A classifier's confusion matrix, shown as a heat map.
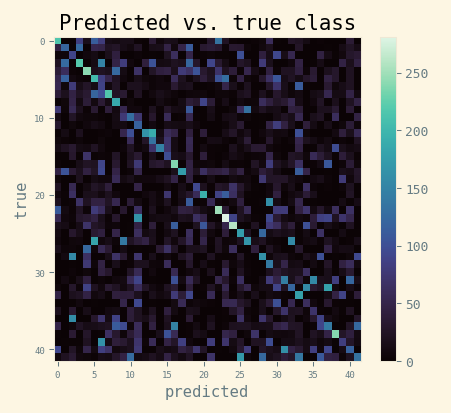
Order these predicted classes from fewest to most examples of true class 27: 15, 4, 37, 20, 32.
32, 20, 37, 15, 4
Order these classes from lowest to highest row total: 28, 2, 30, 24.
30, 2, 28, 24
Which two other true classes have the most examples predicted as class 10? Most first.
41, 12
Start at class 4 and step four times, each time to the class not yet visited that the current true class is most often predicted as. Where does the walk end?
11
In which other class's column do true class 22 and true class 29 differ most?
0
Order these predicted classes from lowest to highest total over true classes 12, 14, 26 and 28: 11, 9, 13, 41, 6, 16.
6, 16, 11, 41, 9, 13
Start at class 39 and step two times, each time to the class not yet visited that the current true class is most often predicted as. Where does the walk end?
33
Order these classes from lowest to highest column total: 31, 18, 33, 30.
31, 30, 33, 18
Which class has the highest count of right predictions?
23
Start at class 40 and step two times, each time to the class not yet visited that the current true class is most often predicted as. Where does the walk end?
35
